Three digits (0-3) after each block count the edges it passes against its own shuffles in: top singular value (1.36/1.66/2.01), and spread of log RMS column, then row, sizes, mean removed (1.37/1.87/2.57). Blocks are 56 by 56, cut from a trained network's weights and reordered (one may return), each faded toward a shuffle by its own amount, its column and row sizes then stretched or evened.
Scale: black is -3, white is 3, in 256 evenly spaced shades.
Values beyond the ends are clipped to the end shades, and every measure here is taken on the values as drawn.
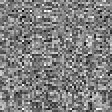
3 1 1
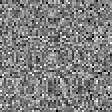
3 0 1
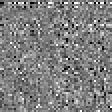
3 2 2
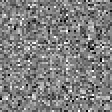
2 1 1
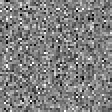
2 2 0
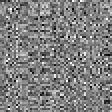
3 2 1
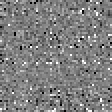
0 1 2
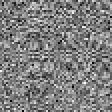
3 0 0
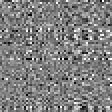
3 1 3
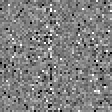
0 1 0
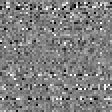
1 0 3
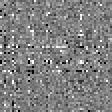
2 2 2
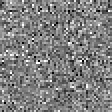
1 1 1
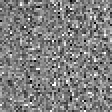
0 2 0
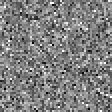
0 0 0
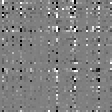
2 3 3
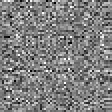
3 1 2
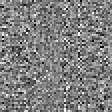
2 2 0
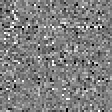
1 2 2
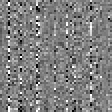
2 3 0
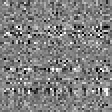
3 2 3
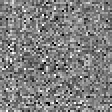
1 1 1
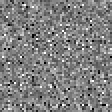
0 1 1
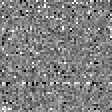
1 1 2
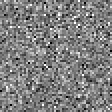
1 1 0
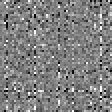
2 3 1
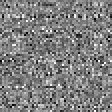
2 0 2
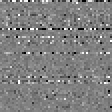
2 0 3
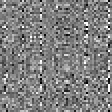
3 3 1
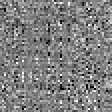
2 3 1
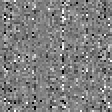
0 3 1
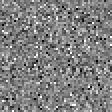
0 1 0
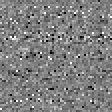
0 0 2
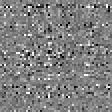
1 1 3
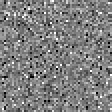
0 2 0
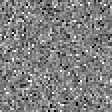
0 0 0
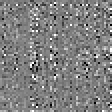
1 3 2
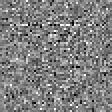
2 1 1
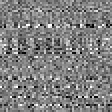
3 0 3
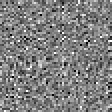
2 1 0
